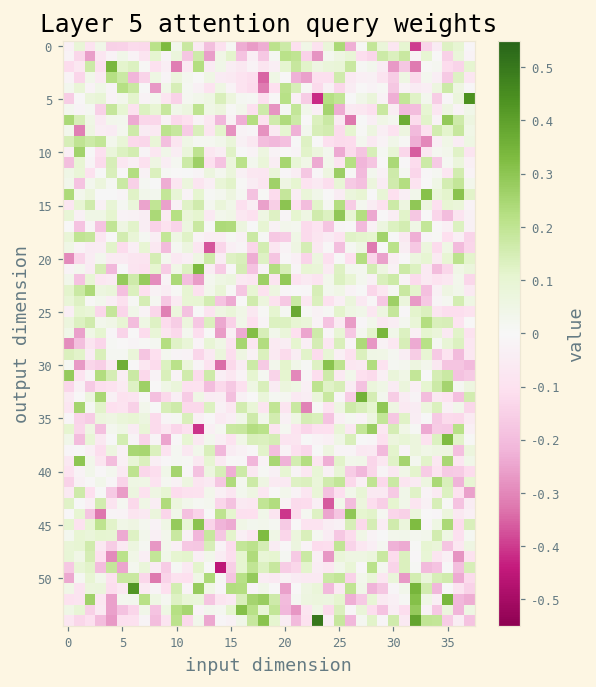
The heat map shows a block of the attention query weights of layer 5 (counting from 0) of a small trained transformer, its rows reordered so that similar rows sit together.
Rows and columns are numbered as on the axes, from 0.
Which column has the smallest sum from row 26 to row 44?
12
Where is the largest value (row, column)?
54, 23
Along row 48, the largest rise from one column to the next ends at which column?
5
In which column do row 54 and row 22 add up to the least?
8
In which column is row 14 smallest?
17
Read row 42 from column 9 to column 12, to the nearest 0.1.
0.1 -0.1 -0.1 -0.1
